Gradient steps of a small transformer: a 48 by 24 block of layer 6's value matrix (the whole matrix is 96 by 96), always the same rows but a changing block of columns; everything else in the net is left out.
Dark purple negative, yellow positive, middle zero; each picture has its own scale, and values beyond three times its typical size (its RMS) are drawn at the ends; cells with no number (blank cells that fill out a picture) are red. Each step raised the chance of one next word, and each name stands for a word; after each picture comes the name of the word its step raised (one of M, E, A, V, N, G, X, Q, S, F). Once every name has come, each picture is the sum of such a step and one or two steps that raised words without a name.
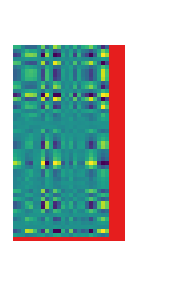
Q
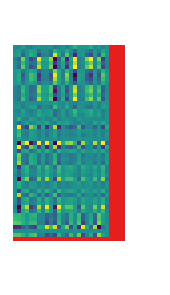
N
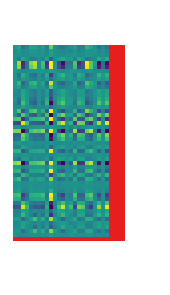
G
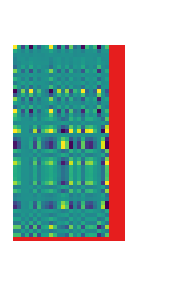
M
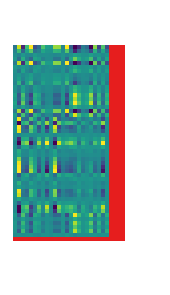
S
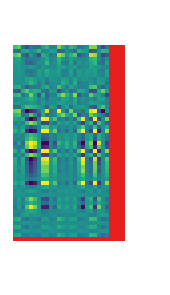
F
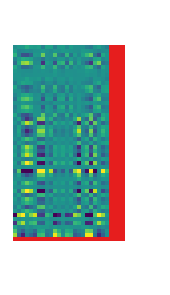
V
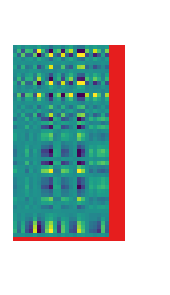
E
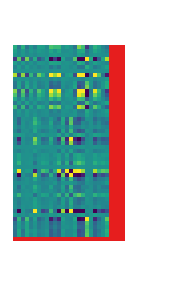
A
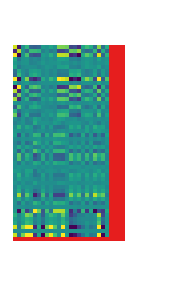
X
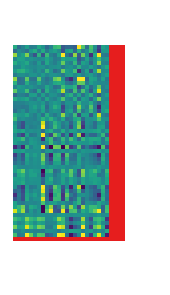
X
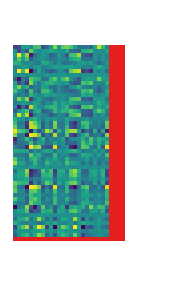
M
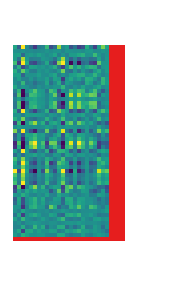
F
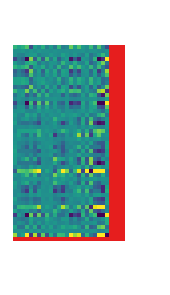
V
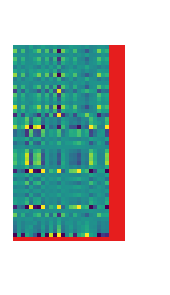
V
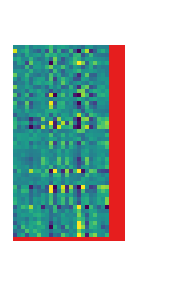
E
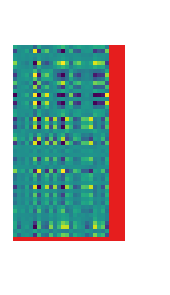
E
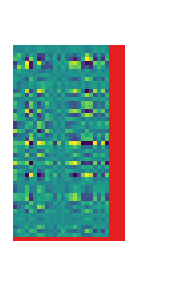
G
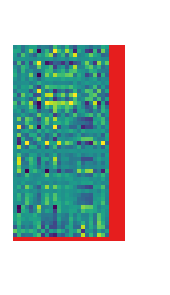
S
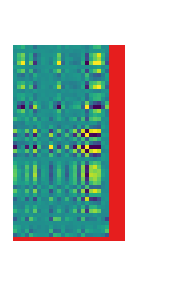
F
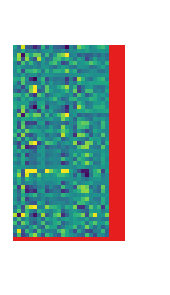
V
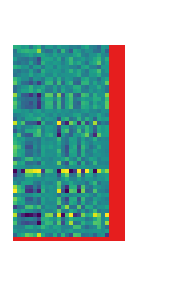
V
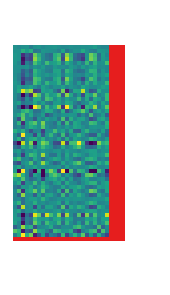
V
